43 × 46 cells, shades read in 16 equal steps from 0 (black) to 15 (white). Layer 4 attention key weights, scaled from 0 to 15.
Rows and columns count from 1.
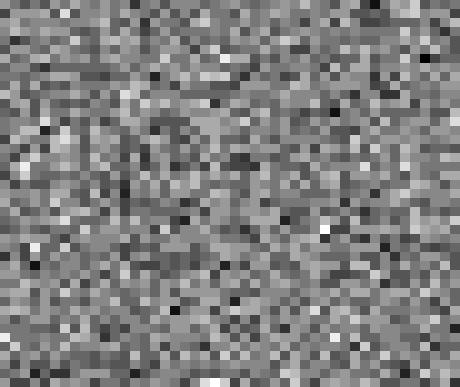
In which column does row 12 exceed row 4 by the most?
15
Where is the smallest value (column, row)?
43, 7
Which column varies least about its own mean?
27
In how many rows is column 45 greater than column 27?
13
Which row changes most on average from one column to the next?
40
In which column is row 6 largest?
22
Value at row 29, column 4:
9
